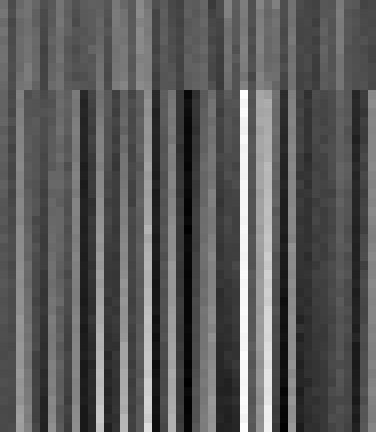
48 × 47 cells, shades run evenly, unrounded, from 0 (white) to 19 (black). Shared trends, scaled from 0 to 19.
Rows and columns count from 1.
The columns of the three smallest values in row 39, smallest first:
31, 34, 19
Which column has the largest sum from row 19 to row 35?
24
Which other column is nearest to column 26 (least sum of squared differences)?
7
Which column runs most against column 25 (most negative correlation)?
33
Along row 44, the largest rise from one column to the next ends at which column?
20
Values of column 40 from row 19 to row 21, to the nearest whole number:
14 14 14
